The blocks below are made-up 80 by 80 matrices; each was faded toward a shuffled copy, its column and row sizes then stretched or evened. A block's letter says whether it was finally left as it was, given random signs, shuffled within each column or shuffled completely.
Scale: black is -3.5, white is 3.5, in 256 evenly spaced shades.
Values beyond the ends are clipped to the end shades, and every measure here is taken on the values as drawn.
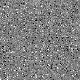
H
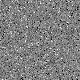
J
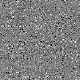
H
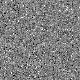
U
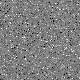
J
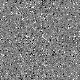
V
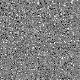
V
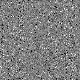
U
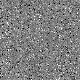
U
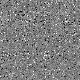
V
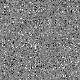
V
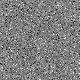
U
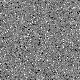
J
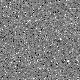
J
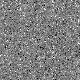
U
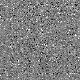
H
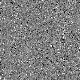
U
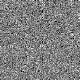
H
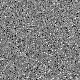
J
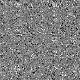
H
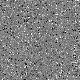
U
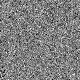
J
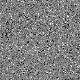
V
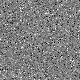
J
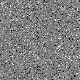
U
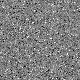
J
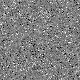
J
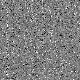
U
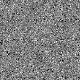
V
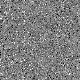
U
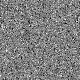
J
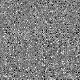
H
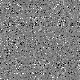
H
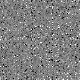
H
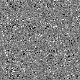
V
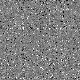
V
